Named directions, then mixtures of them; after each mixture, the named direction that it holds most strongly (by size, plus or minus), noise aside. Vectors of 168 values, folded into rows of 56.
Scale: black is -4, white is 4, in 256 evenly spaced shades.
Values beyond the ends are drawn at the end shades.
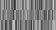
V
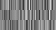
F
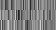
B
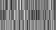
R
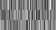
F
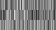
R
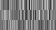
F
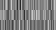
R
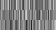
F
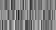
B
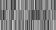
R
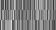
V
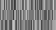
V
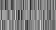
B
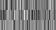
R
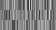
F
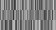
V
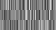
F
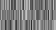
V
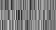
B
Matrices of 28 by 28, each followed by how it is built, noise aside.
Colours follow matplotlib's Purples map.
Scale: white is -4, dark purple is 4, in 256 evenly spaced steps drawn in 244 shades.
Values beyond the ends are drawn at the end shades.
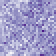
smooth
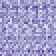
repeating columns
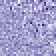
upper triangular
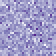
diagonal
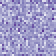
repeating columns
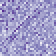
Hankel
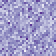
Hankel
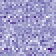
uneven rows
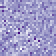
lower triangular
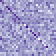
diagonal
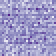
blocks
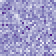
diagonal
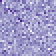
diagonal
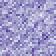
Hankel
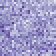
smooth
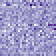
uneven rows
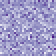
repeating columns
